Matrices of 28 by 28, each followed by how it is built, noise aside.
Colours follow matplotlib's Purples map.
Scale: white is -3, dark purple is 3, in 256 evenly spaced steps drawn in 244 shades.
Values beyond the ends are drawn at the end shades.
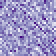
Toeplitz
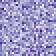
repeating rows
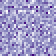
low rank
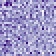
low rank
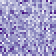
blocks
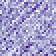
Hankel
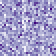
repeating rows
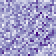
Hankel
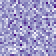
uneven columns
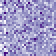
uneven columns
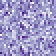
repeating rows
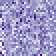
uneven columns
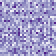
blocks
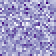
low rank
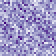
Toeplitz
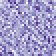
Toeplitz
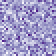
repeating rows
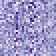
uneven columns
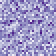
repeating columns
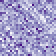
Toeplitz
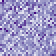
Hankel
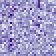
uneven columns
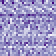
repeating columns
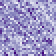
Toeplitz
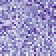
Toeplitz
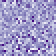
low rank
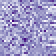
low rank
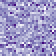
low rank
